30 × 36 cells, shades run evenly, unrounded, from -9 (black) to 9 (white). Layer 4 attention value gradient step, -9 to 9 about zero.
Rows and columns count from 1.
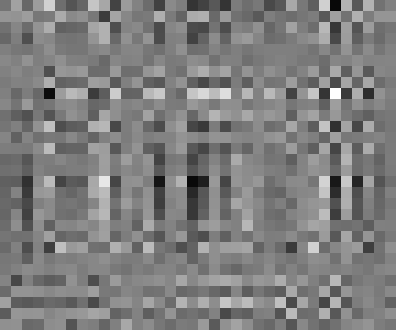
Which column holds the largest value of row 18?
30
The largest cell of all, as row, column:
9, 31
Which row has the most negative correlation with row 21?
6
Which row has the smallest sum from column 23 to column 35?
1
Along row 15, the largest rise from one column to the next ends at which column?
32
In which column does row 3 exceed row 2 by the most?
10
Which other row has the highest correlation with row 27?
29
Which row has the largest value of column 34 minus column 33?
17
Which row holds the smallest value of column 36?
28
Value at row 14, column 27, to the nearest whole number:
2
